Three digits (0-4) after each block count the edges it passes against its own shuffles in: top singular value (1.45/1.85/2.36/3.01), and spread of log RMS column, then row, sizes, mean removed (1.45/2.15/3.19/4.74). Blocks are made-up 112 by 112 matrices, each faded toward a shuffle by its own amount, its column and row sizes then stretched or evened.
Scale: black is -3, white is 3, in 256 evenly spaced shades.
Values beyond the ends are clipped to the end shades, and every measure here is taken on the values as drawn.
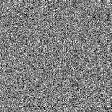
2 0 1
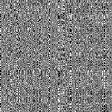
3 3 0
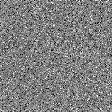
2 0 0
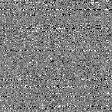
1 1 3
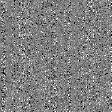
0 3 0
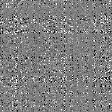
0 3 3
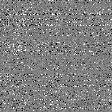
1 1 3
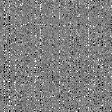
0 3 2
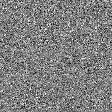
0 0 1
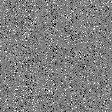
0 2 0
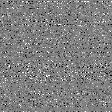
0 0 3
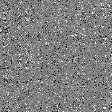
0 2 1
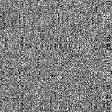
3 2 0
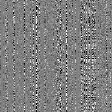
3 4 0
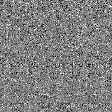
1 0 2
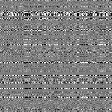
4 1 4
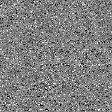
1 0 2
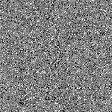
1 1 1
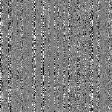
2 4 0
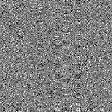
3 1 0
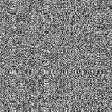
3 1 1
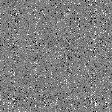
0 2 1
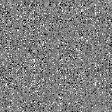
1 2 1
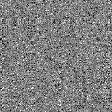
2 1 0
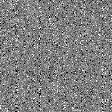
1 2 0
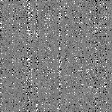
1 3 2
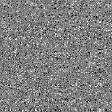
2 1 2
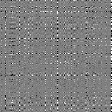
4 3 3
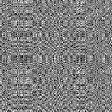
4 2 1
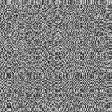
4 2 0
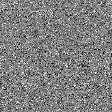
0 0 2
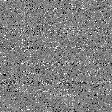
1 0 2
